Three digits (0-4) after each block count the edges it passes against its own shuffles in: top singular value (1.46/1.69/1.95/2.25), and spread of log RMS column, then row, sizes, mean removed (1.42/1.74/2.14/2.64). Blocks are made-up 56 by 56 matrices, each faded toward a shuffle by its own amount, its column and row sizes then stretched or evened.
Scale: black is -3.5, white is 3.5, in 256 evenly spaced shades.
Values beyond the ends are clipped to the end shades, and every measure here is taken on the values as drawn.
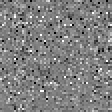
1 0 1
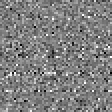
0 0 3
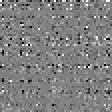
0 2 4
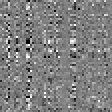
4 4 1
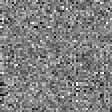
2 0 3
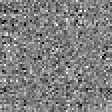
2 2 1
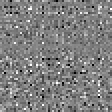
1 3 4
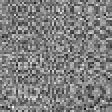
4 0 1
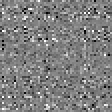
1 3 4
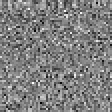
3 0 1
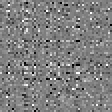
4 3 3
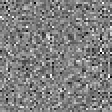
2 2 0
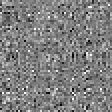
3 2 2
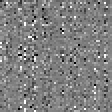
2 4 0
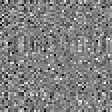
4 1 0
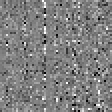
1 4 1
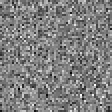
2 1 0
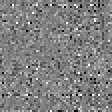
1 2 2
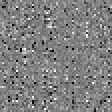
0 3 1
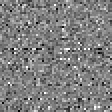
1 0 3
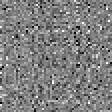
3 1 0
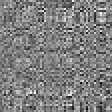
4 4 2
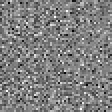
3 0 1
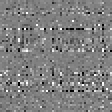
4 2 4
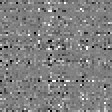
0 3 4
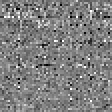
2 2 3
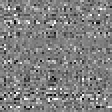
3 2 4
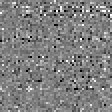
2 2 3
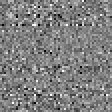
2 1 3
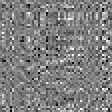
4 4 3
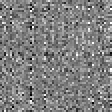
3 4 2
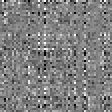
4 4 3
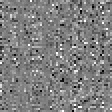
2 3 0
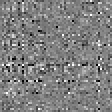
3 3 3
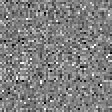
3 0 0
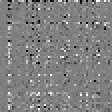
3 4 4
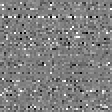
2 0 4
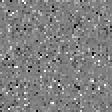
0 1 2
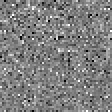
0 1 2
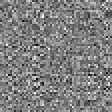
3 2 1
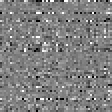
3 2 4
